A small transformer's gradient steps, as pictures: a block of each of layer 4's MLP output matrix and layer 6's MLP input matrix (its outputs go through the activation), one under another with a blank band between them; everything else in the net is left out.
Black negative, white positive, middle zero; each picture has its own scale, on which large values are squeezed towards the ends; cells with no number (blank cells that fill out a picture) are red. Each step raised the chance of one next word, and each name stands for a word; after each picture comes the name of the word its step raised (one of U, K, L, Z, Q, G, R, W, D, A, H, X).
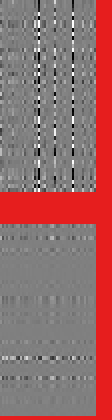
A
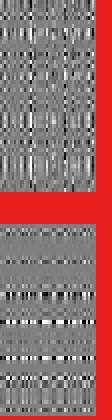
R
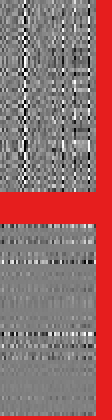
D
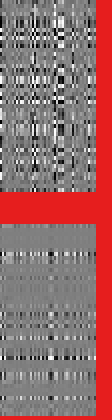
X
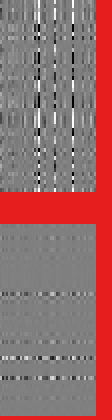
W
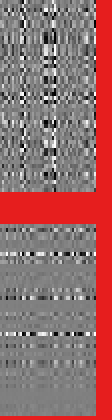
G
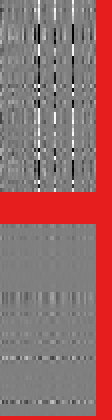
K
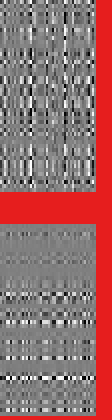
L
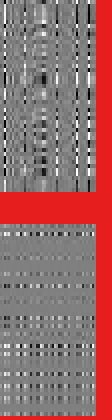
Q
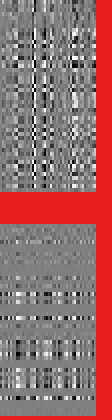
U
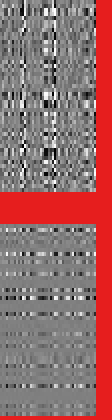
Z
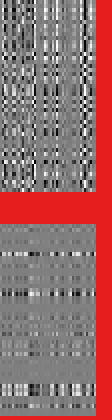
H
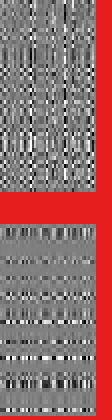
D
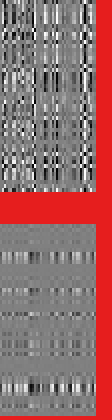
Q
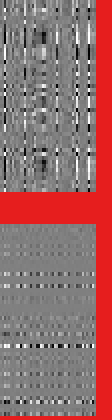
K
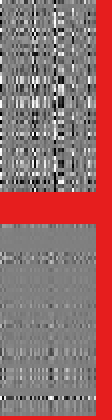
L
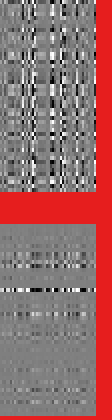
L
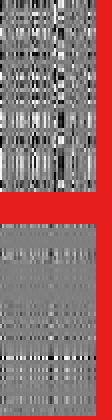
R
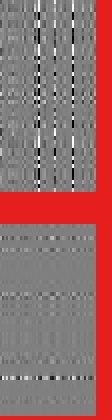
G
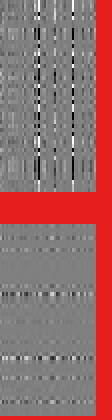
R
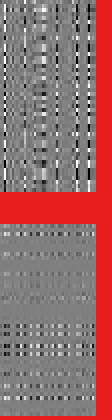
H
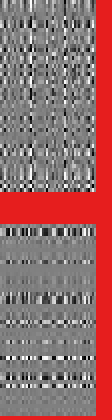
A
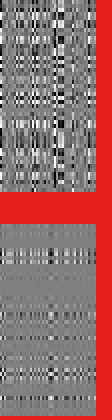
G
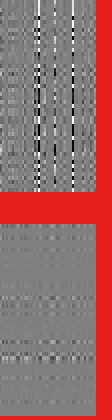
D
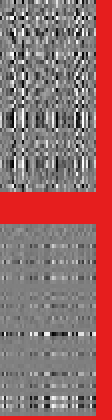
R
